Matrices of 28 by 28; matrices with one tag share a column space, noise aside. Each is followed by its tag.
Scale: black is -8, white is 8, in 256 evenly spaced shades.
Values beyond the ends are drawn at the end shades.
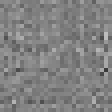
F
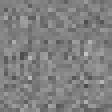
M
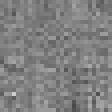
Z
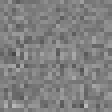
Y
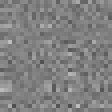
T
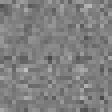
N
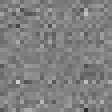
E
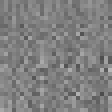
Z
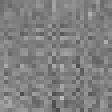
Z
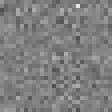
N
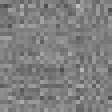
N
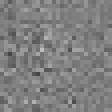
F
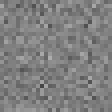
N
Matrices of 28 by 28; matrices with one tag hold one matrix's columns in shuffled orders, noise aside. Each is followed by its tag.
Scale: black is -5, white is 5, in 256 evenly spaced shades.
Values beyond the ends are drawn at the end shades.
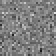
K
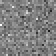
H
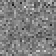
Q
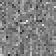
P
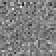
Q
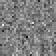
P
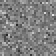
K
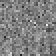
P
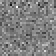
Q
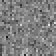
P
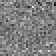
Q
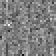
P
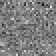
Q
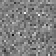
K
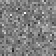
K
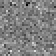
Q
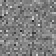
H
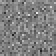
K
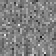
P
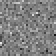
K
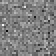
H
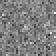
K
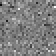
Q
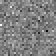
H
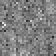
P
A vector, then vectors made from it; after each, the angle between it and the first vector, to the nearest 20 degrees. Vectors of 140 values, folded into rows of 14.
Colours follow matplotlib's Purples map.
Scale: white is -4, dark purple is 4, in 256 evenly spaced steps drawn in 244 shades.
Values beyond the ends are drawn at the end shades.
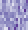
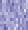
160 degrees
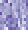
60 degrees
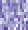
140 degrees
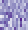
60 degrees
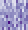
60 degrees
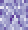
100 degrees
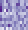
100 degrees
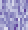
20 degrees
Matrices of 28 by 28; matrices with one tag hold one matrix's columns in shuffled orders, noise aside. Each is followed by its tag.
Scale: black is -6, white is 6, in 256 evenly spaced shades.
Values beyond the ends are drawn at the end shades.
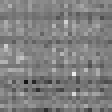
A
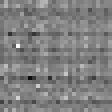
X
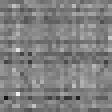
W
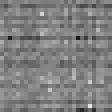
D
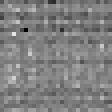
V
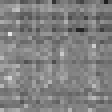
V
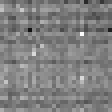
V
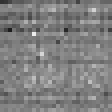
V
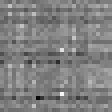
W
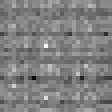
X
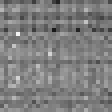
V
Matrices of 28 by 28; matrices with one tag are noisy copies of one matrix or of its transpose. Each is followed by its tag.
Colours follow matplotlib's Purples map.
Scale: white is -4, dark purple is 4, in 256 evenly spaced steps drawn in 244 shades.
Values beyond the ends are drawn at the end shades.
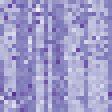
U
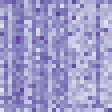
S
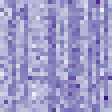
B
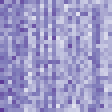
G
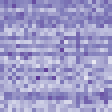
G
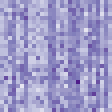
B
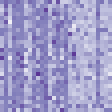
S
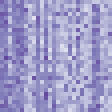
G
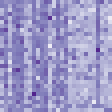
S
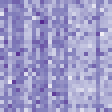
S
